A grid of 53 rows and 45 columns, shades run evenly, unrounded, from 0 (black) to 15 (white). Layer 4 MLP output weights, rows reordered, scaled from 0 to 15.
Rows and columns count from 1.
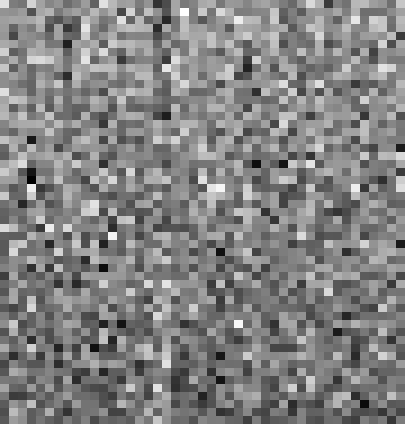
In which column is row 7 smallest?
42
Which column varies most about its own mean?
4
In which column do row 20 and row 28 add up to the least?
13
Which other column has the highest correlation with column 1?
26
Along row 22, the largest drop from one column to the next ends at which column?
16
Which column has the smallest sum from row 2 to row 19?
8
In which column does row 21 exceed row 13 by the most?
35
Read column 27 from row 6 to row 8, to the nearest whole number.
7 11 9
